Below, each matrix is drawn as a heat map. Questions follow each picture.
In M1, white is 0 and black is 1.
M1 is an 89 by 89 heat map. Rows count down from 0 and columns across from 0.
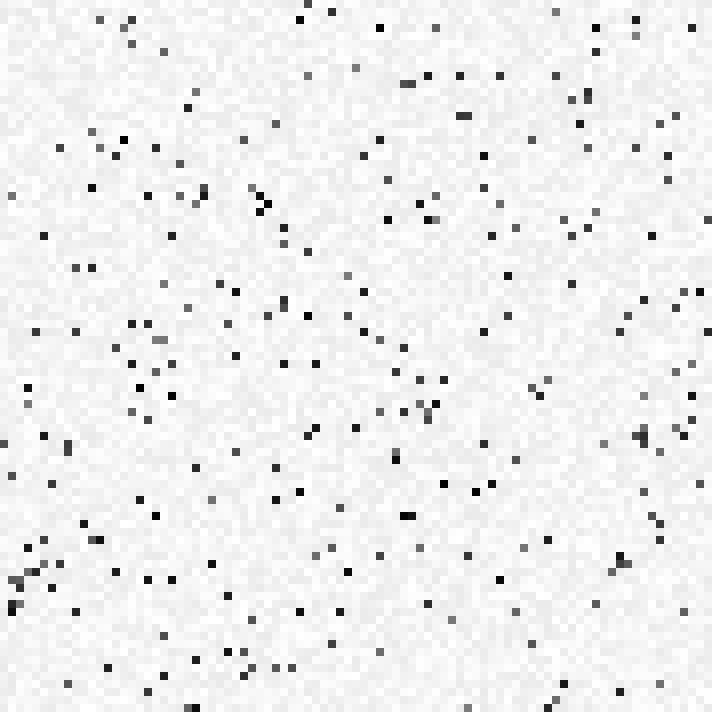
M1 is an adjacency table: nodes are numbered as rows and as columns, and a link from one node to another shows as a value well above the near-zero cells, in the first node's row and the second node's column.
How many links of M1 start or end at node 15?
5
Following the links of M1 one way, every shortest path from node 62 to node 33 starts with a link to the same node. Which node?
node 17
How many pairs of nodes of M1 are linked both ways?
2
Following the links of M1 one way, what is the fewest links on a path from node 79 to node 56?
7
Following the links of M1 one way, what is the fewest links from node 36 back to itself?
6
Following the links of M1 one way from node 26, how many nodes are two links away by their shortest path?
1
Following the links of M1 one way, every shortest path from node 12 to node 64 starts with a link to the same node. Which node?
node 71
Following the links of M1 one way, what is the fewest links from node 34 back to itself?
4
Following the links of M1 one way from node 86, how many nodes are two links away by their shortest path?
7
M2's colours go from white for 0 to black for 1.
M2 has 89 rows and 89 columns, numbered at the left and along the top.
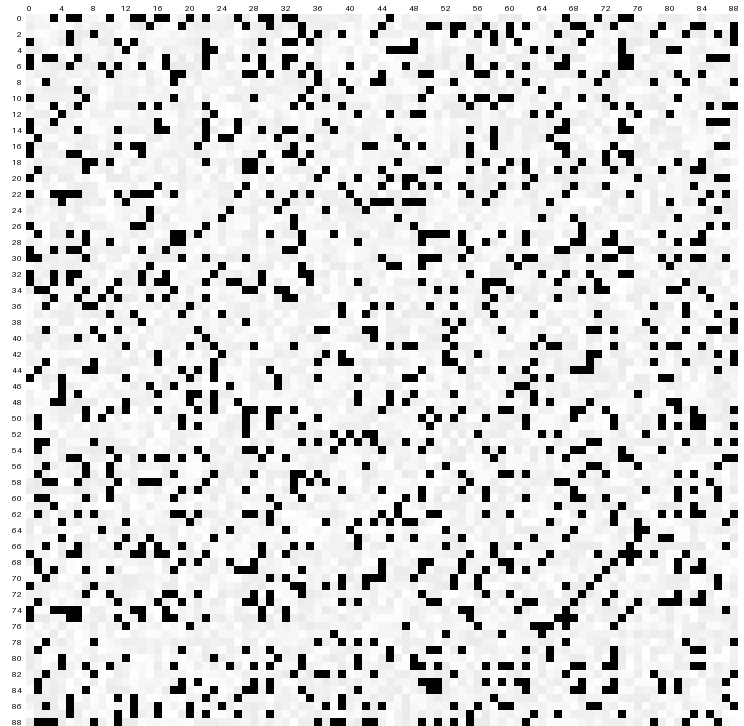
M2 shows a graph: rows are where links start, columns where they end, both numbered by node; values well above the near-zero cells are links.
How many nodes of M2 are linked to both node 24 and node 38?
0
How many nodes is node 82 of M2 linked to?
11
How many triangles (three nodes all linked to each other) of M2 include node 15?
7
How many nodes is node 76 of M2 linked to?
9
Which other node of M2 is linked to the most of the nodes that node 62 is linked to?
node 1
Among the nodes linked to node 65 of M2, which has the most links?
node 67
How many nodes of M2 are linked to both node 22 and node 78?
1
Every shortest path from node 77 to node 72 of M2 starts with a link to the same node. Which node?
node 59
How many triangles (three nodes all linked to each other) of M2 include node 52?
6
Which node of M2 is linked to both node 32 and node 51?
node 34
